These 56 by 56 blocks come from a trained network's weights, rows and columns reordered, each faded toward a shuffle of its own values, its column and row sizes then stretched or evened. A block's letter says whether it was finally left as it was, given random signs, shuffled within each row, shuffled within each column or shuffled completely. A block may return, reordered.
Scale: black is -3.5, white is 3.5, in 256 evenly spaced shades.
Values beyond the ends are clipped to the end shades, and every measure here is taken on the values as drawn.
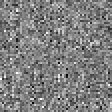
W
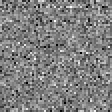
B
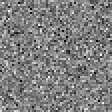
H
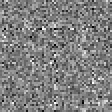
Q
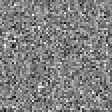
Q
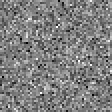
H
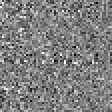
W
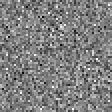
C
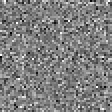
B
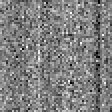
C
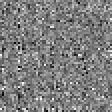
Q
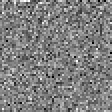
B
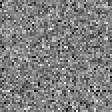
B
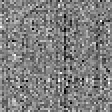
W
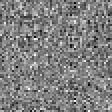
W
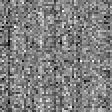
W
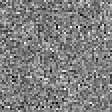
B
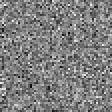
C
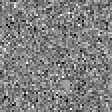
H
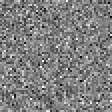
H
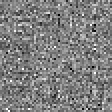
W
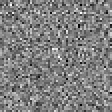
W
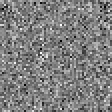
C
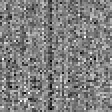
W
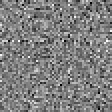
W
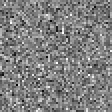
C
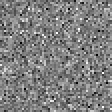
H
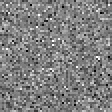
H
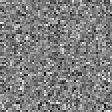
W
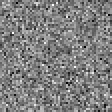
H
